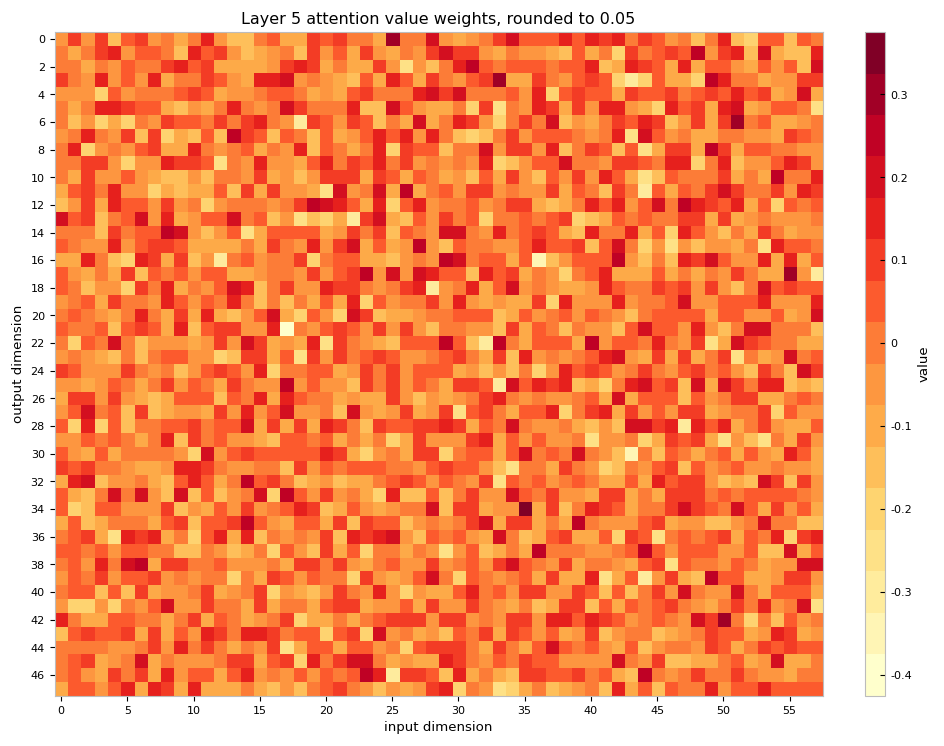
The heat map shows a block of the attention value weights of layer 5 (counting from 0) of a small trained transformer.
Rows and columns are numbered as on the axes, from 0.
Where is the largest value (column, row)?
35, 34
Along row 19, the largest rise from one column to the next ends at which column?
38
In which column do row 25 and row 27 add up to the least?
33
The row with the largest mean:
12
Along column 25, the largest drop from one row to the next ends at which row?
1
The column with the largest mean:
50
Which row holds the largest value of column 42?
16
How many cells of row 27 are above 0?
24
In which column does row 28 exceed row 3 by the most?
43
